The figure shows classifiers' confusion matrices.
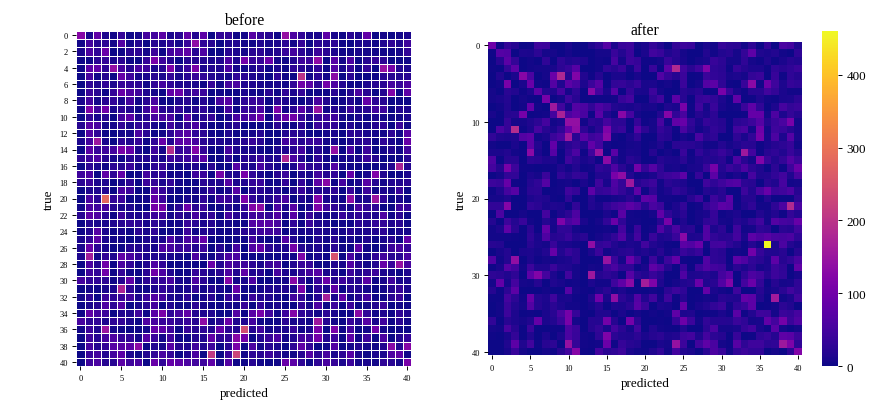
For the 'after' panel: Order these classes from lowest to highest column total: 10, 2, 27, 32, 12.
12, 27, 32, 2, 10
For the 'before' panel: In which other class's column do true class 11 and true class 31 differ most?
5
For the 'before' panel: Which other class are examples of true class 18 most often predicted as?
30
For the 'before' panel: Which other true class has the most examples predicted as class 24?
9
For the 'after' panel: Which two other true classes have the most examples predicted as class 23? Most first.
9, 3
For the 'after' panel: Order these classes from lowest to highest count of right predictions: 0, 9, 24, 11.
24, 0, 11, 9
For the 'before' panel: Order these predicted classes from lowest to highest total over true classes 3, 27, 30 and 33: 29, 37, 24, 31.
24, 37, 29, 31
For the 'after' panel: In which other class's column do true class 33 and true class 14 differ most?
37
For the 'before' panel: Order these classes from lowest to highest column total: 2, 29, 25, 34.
34, 25, 2, 29
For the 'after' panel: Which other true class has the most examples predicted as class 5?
14
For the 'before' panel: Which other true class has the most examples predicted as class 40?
38
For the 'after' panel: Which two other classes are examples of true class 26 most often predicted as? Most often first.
36, 13
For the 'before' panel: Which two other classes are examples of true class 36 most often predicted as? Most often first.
20, 3
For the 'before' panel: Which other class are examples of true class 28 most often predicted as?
39
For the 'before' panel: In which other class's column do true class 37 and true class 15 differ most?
25
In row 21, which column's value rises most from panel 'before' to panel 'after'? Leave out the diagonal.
39
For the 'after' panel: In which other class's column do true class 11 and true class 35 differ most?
3
